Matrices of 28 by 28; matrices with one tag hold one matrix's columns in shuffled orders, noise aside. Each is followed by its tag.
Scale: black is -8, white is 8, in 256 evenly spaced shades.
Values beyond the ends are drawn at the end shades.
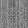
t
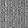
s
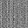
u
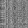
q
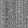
u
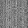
s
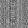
q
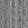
s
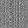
u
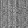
s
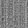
u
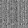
q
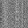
u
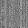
s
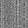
u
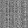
u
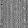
q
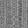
u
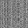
u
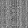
s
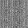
s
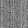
s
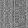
t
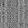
t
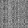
q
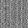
q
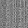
t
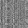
q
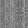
t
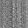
u
